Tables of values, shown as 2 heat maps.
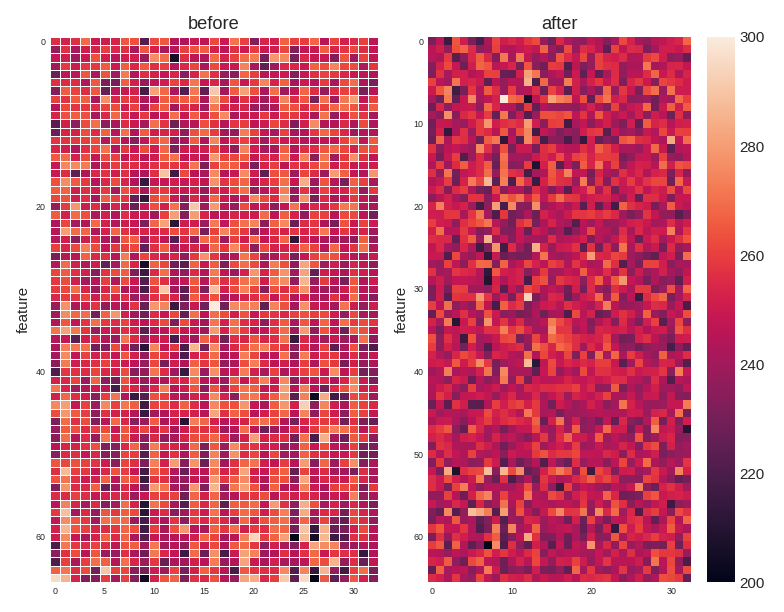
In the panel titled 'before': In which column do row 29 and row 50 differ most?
23
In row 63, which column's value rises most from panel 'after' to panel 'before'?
4
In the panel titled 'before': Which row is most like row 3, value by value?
47
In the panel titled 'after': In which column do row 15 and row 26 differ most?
7
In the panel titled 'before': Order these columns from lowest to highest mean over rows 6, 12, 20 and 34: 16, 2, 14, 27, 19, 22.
27, 22, 2, 19, 14, 16
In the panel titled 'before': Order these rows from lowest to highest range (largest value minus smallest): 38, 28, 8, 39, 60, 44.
8, 39, 38, 28, 44, 60
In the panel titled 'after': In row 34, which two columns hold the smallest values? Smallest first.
3, 29
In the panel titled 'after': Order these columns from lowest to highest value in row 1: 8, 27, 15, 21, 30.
27, 15, 21, 30, 8
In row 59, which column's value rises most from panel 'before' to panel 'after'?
26
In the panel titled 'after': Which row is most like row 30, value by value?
58
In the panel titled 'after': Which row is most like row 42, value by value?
50
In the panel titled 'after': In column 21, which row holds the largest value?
57
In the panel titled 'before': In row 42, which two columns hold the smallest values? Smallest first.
6, 27
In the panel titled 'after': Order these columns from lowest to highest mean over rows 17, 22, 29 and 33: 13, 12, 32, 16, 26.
13, 12, 26, 16, 32
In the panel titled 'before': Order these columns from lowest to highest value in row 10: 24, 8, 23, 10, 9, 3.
24, 9, 8, 23, 3, 10
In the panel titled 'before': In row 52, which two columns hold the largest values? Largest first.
1, 19
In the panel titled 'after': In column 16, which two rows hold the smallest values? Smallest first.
54, 15
